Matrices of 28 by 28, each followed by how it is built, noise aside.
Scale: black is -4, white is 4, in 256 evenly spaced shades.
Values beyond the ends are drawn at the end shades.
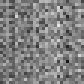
repeating rows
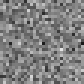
noise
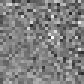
upper triangular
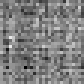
blocks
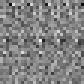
repeating columns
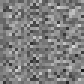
repeating rows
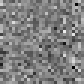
uneven columns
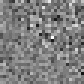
upper triangular
